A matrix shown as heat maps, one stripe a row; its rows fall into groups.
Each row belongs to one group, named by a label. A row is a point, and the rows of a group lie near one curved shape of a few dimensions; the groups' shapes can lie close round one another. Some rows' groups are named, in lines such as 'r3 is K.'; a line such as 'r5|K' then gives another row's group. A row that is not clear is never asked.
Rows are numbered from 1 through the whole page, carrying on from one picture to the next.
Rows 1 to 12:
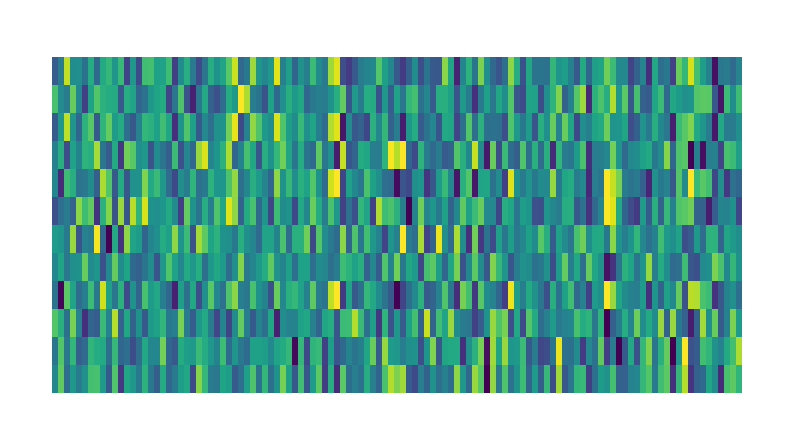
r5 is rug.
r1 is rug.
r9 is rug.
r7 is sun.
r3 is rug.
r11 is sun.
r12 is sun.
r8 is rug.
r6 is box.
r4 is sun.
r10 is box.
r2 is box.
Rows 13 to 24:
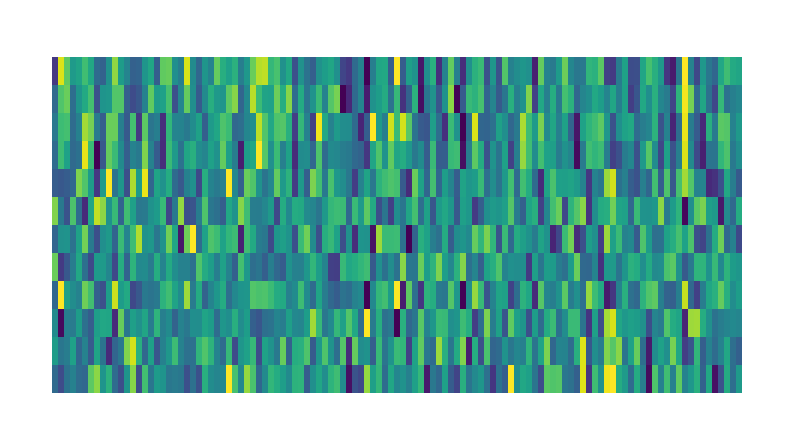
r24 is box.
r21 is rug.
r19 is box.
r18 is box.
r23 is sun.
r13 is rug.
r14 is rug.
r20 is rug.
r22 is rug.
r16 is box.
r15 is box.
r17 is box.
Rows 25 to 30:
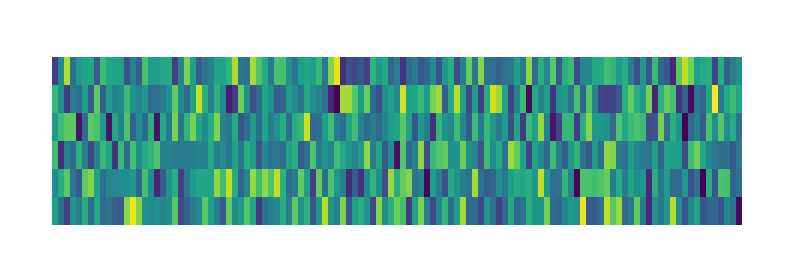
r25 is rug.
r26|rug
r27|box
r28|rug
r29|box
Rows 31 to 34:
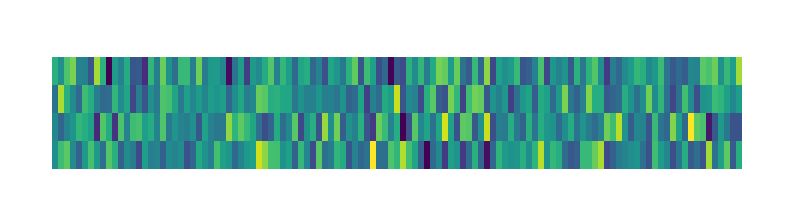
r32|rug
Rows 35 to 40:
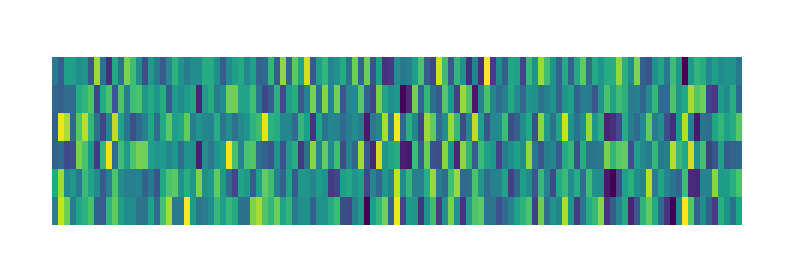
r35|sun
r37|rug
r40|rug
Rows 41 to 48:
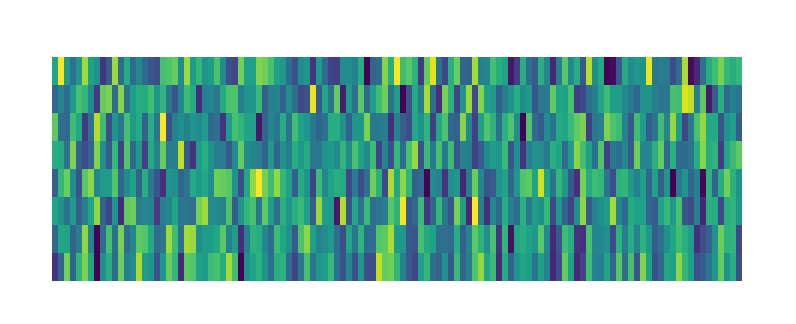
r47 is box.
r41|rug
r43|box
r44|box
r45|box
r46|sun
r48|box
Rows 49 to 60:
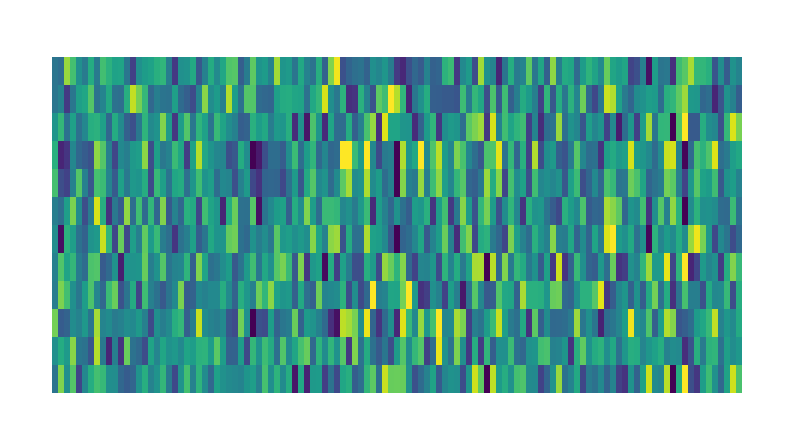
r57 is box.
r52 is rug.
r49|rug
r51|sun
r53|rug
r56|sun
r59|sun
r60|sun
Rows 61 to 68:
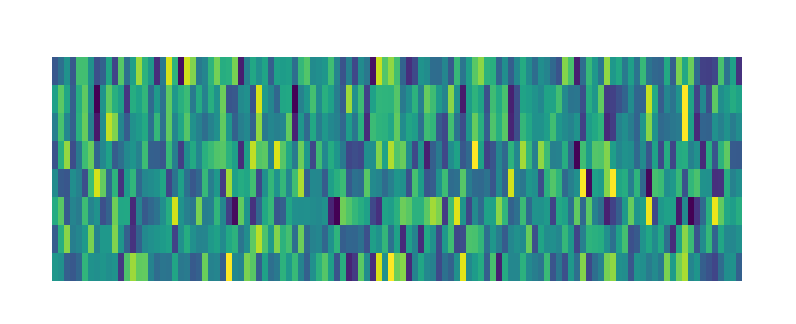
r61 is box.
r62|box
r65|box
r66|rug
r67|rug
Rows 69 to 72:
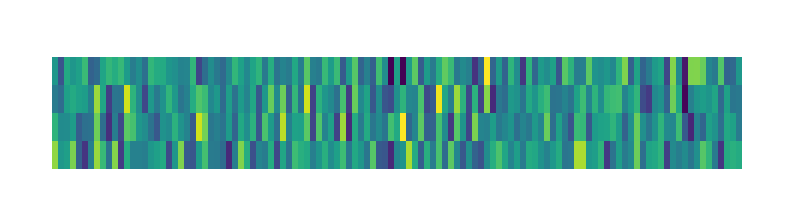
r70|sun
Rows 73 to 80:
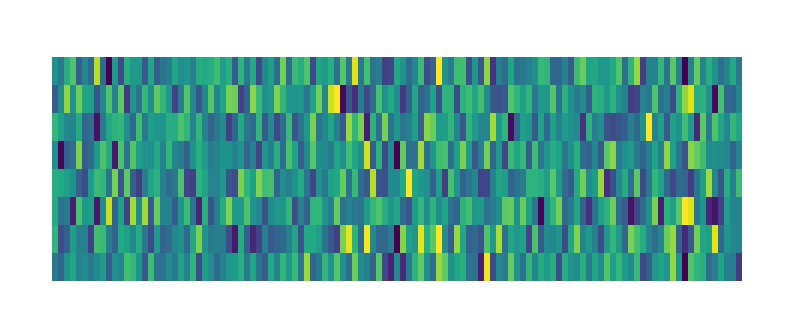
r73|sun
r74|rug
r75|box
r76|rug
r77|box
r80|sun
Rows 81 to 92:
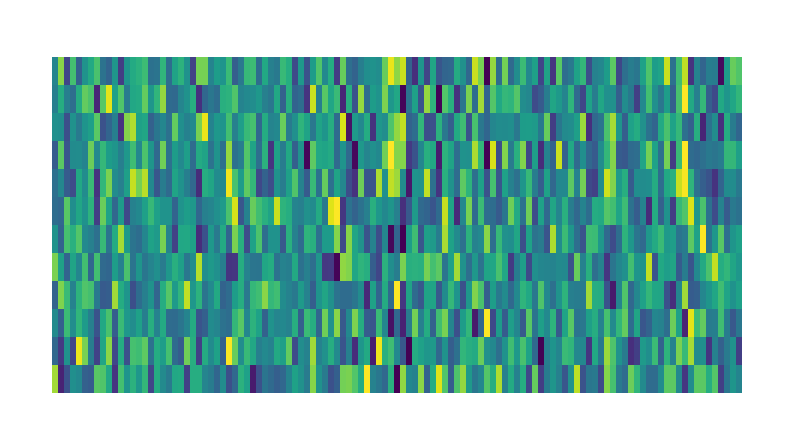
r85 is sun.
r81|sun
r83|sun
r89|rug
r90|sun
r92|rug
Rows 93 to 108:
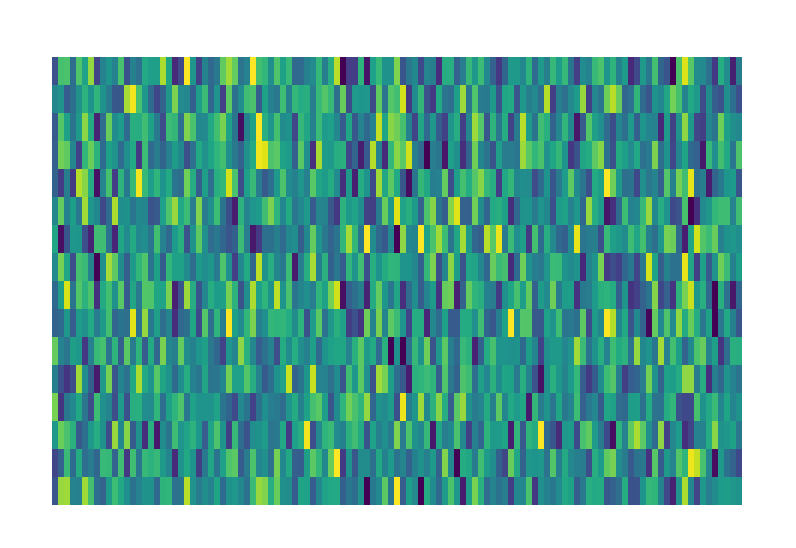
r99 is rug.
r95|box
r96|box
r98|rug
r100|box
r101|rug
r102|box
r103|box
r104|box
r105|rug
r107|rug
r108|rug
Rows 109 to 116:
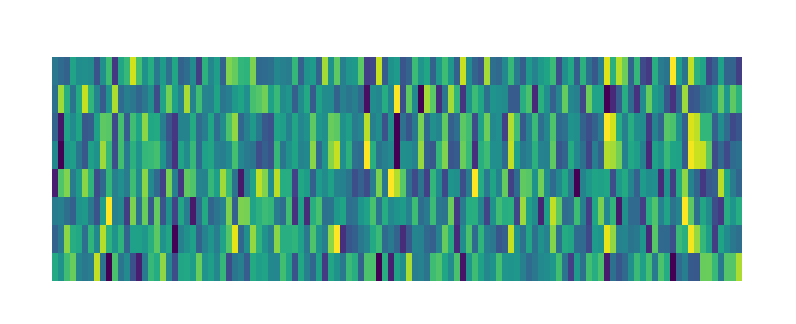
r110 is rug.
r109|sun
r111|rug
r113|box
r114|box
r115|rug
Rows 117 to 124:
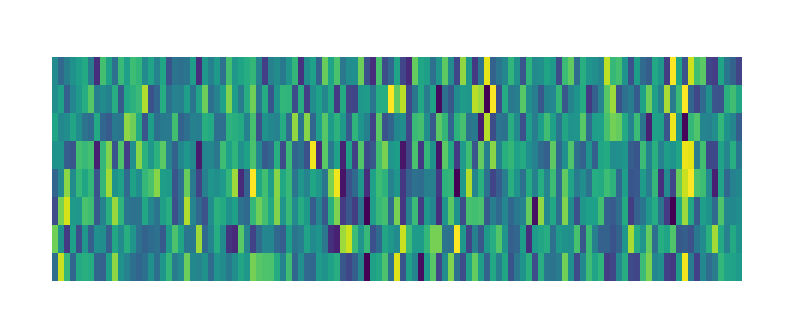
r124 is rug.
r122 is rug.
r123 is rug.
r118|sun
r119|sun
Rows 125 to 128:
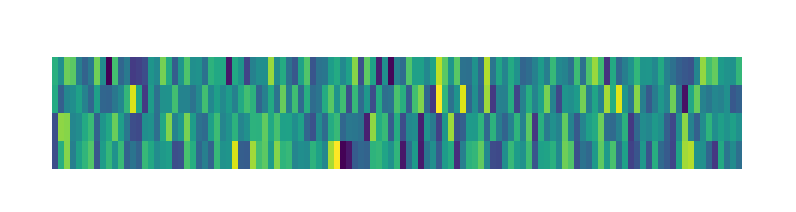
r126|sun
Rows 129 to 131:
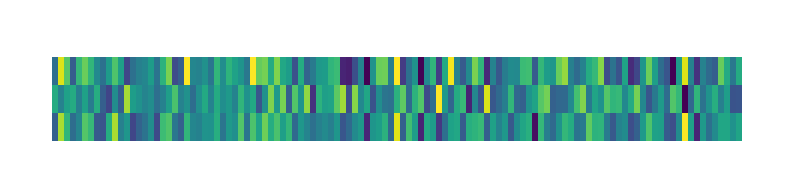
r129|rug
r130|sun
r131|rug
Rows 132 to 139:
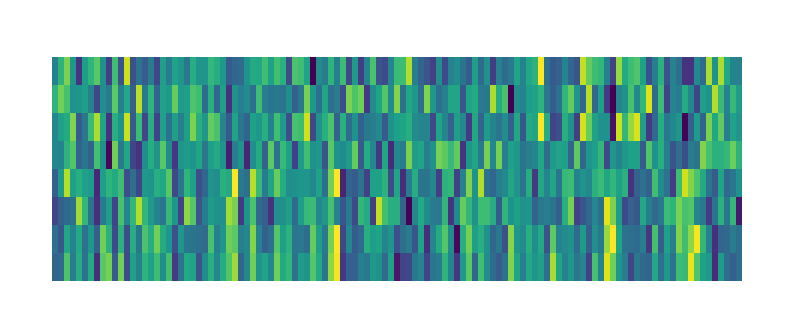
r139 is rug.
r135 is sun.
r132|box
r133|box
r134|box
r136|rug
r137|box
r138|rug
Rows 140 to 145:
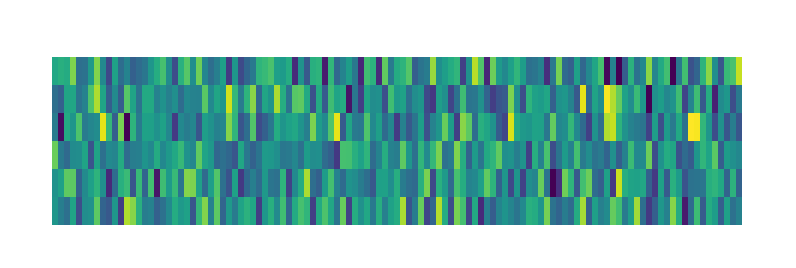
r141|box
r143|rug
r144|box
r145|sun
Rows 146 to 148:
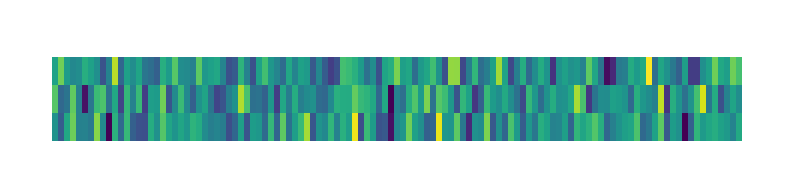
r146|rug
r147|box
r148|sun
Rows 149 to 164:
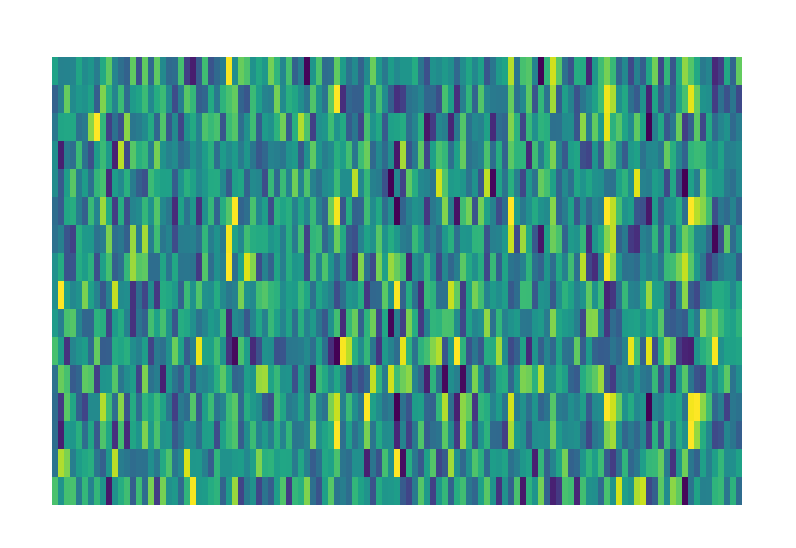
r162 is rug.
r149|box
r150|rug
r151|box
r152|rug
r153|sun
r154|rug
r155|box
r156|sun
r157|rug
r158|sun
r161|rug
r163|rug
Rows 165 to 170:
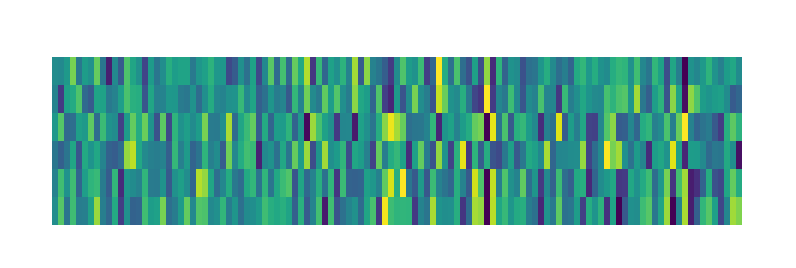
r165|sun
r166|sun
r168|sun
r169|sun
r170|sun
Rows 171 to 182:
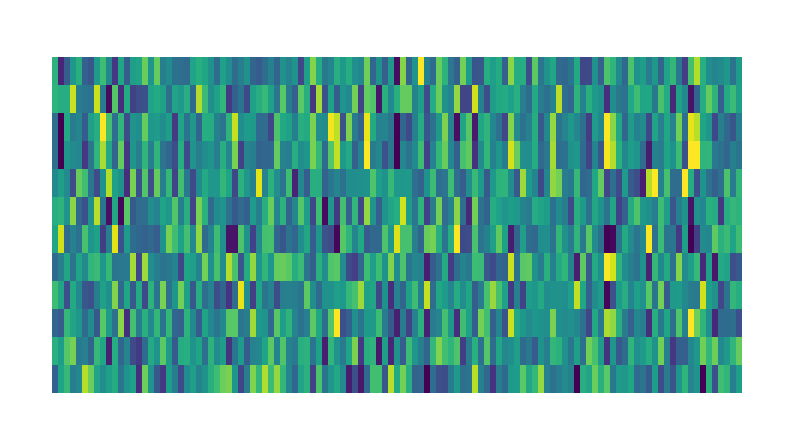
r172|sun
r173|rug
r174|rug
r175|box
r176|sun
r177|rug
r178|box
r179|box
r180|rug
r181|sun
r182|box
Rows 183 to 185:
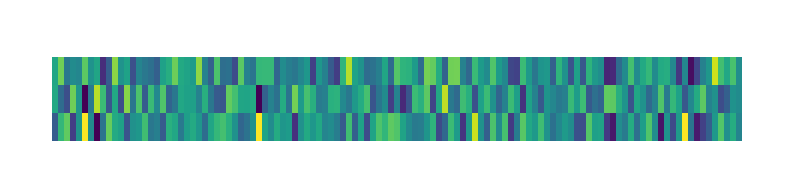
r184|box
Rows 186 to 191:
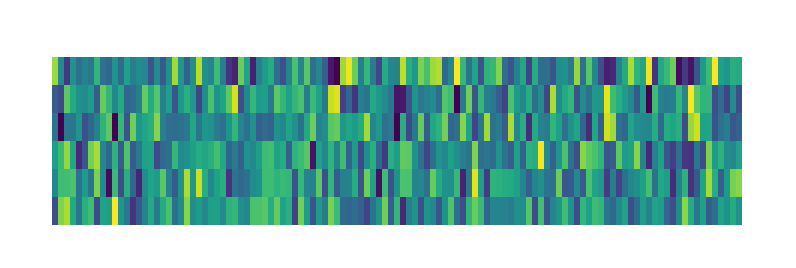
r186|rug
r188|rug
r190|sun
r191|rug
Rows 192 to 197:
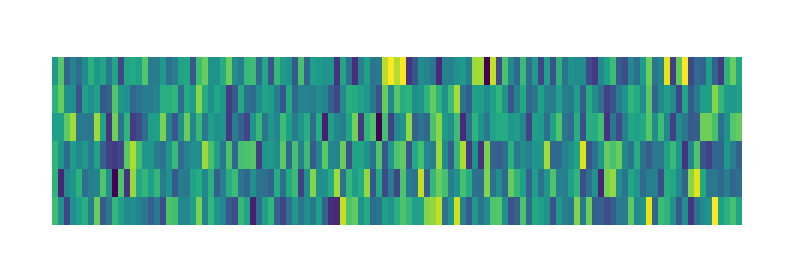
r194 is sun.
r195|sun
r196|rug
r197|rug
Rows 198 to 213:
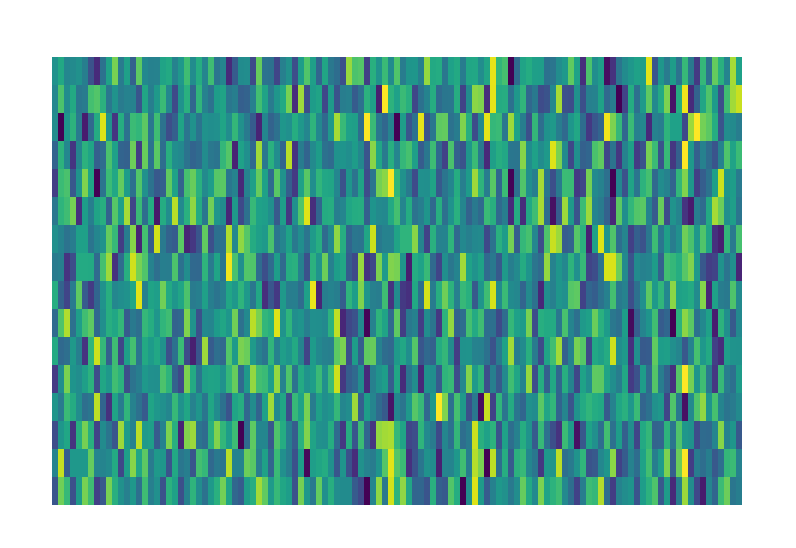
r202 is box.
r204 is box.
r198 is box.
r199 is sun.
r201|box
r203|box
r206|box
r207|rug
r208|box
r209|rug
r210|sun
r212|sun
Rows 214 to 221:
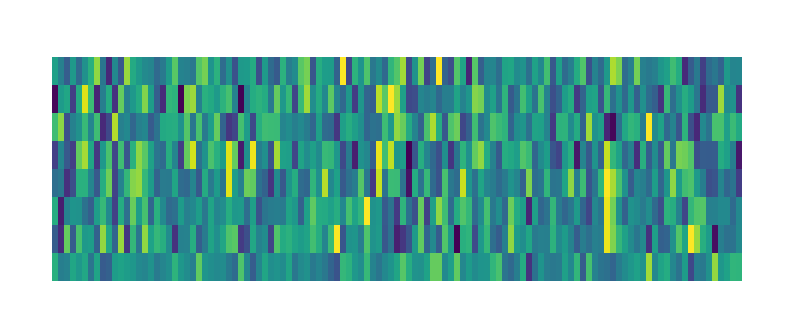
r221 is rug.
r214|sun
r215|box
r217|box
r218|sun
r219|rug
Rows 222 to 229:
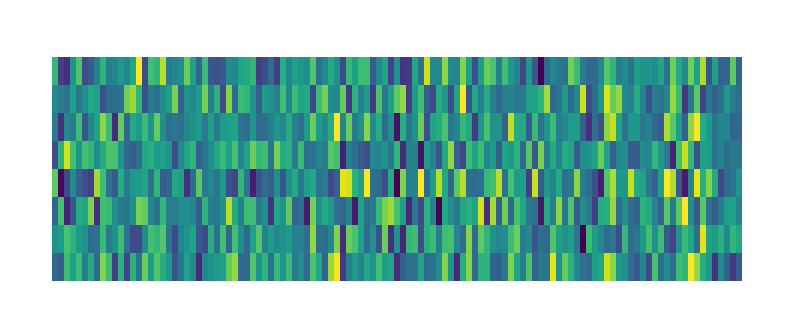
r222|box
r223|sun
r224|rug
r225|rug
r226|rug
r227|sun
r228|sun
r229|rug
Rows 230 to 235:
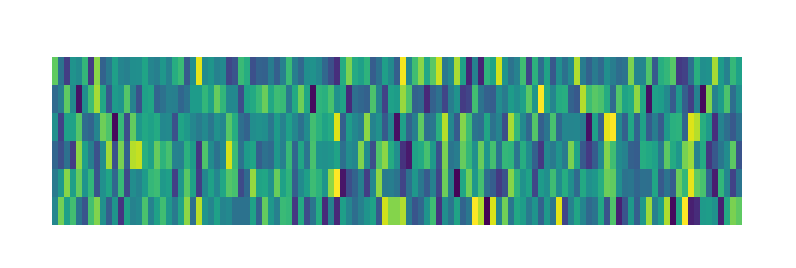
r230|rug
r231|box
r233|box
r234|rug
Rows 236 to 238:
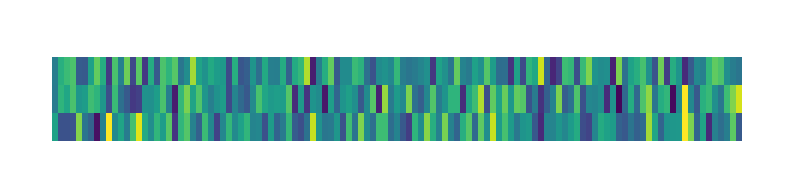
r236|box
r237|sun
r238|box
